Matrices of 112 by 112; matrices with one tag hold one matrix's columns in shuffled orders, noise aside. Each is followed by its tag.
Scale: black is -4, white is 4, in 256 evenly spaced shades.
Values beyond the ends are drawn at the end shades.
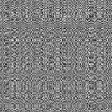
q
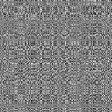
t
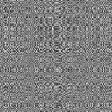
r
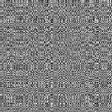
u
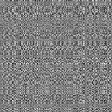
t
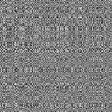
r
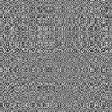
r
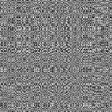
r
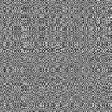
r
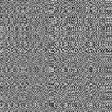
r
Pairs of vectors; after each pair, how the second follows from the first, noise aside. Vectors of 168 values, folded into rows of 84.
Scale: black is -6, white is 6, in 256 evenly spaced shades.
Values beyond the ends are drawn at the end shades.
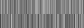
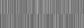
shrunk.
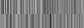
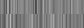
negated, partly zeroed.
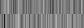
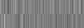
negated, shrunk.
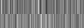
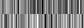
reversed, negated, scaled up.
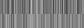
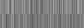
negated, shrunk.
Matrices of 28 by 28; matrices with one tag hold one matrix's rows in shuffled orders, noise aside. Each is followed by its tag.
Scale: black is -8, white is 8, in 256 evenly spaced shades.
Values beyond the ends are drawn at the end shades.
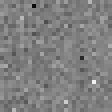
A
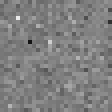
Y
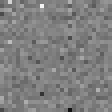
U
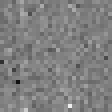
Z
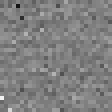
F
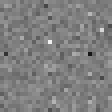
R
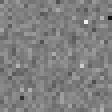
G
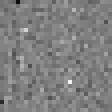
Z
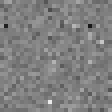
R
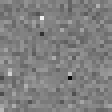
U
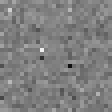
U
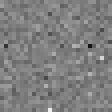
R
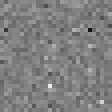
R
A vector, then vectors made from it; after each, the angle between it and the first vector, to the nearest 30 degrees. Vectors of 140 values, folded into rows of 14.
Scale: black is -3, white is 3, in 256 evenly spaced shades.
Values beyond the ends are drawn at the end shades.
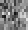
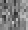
30 degrees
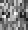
150 degrees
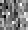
30 degrees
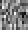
120 degrees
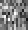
150 degrees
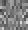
90 degrees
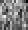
120 degrees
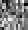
90 degrees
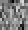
90 degrees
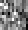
150 degrees
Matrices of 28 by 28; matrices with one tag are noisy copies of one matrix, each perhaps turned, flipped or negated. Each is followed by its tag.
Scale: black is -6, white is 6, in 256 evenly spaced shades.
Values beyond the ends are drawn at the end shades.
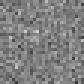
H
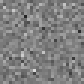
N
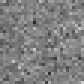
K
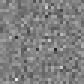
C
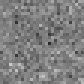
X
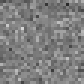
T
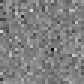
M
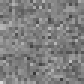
K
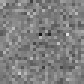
X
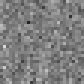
T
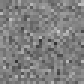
X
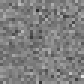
H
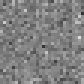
T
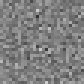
C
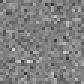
N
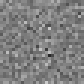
C
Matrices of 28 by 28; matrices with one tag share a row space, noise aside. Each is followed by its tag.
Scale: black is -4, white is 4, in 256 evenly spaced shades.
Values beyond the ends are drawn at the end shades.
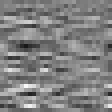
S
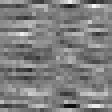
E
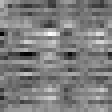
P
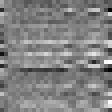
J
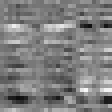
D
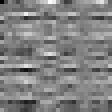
P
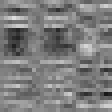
D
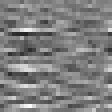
S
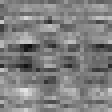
P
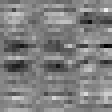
D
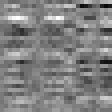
D
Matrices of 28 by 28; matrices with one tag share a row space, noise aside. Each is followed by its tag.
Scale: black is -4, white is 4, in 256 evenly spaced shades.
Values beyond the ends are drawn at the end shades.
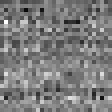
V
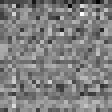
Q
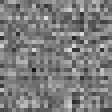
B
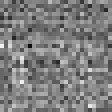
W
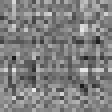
Q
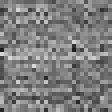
B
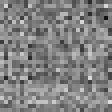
W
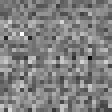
W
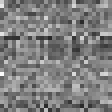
B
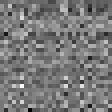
W
